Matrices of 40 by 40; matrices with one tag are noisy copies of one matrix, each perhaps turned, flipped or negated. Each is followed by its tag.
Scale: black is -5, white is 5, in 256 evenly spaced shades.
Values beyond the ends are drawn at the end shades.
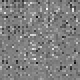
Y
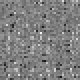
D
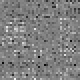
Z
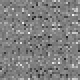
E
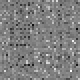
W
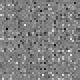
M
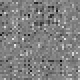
Z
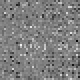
Y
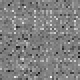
W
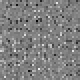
M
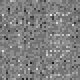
W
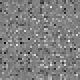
M
